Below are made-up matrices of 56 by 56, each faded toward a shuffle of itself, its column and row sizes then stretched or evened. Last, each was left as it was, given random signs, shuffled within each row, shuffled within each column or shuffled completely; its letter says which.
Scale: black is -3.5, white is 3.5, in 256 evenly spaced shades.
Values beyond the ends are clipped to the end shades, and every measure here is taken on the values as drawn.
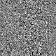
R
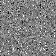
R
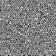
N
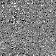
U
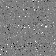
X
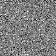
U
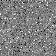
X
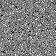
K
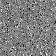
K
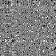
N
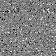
X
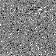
U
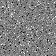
K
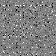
N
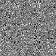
N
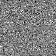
X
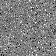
K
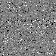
X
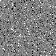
R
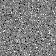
K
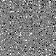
N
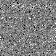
X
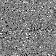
X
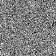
R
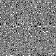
N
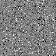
U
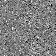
R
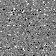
X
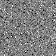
R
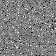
K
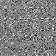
N
